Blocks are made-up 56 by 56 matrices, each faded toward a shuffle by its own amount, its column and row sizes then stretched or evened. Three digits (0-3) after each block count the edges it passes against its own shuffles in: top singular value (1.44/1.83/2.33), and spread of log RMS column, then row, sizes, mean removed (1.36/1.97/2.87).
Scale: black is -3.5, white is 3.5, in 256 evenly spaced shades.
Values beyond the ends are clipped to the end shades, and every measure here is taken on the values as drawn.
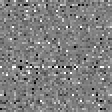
1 0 2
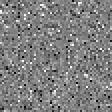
1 1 0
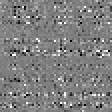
1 2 3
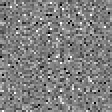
2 1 0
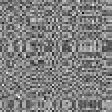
3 1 1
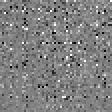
0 2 2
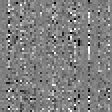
2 3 1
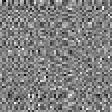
3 0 1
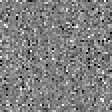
1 1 1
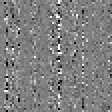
1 3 0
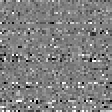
0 1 3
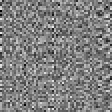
3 2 0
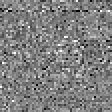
1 0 2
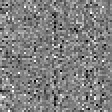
1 2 0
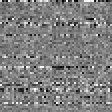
2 0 3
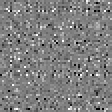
2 1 2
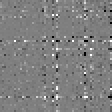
2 2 2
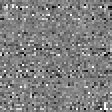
0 1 3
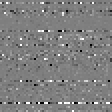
2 0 3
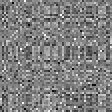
3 1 1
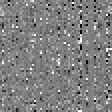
0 3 0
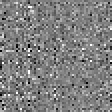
1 2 2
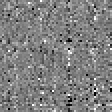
1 2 1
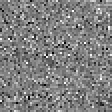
0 0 1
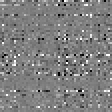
0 2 3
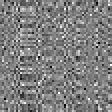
3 2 0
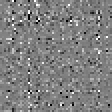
2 2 2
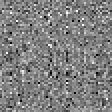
2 1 1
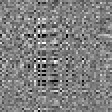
3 2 2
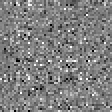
2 1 1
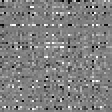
1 2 3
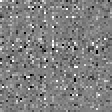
0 2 2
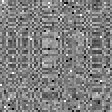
3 0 0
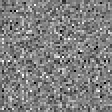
1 1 1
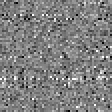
1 0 2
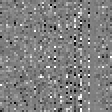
1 3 1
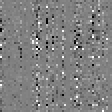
0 3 1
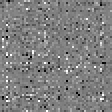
1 2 2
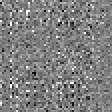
2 2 1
